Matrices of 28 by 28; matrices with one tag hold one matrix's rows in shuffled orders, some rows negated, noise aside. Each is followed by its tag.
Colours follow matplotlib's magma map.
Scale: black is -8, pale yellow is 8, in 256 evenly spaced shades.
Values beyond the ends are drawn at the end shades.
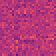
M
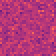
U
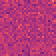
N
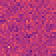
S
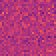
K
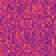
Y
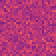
S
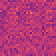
S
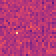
S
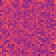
U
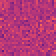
K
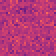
M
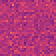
M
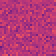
S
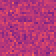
M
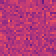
S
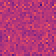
Y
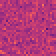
S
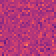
K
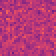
U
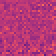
N
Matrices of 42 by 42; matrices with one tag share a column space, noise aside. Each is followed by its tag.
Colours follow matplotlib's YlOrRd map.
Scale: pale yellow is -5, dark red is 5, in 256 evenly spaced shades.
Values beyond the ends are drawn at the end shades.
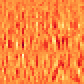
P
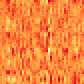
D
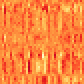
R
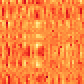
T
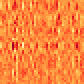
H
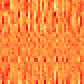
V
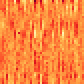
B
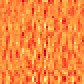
D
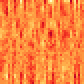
B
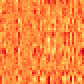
D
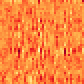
D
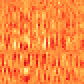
P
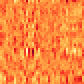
D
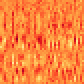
P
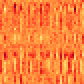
R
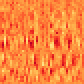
P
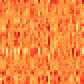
D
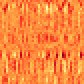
R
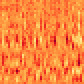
P
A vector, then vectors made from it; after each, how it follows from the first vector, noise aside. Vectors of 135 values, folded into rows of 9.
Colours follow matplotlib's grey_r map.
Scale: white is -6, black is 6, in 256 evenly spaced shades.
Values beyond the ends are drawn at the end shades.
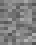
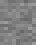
negated, shrunk.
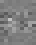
wrapped around, negated, partly zeroed.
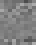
negated, partly zeroed.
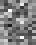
wrapped around, scaled up.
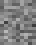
wrapped around, negated.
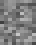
copied.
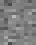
wrapped around, negated, partly zeroed.
